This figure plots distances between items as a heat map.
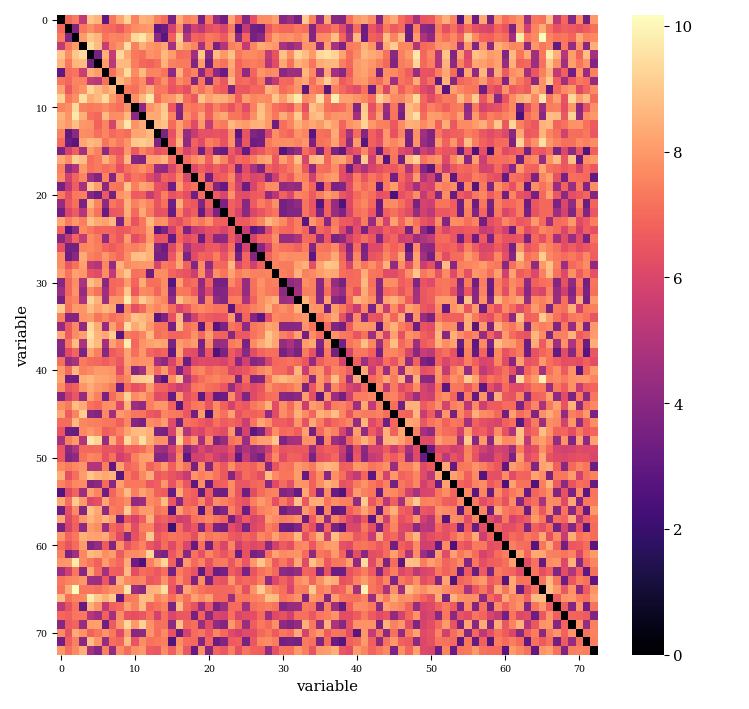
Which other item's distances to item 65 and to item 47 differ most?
2
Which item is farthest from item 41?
65
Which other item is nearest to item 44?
16
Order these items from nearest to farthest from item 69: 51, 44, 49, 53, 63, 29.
63, 49, 53, 51, 29, 44
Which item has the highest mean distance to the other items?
9
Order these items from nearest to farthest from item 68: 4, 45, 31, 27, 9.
45, 4, 31, 9, 27
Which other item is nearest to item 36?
8
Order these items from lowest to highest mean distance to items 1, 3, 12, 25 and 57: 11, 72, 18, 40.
18, 40, 72, 11
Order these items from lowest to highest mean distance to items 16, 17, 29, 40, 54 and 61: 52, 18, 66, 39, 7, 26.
39, 26, 52, 18, 7, 66
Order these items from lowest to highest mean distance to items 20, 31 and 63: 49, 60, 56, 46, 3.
56, 3, 60, 49, 46
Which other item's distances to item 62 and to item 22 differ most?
11
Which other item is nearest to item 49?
50
